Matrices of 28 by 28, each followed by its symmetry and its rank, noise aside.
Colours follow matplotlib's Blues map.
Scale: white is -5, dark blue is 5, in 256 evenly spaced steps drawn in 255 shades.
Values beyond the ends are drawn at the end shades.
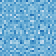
symmetric, rank two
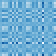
symmetric, rank one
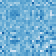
symmetric, rank three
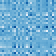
antisymmetric, rank two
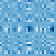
no symmetry, rank two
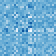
symmetric, rank three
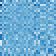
no symmetry, rank three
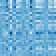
no symmetry, rank one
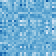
no symmetry, rank three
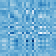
antisymmetric, rank two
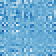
no symmetry, rank three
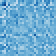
symmetric, rank three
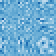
symmetric, rank three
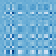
no symmetry, rank one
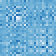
symmetric, rank three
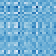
no symmetry, rank one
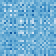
symmetric, rank three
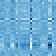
no symmetry, rank one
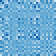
symmetric, rank two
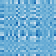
antisymmetric, rank two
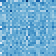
no symmetry, rank three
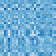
no symmetry, rank two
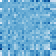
symmetric, rank one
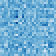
no symmetry, rank three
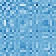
symmetric, rank three
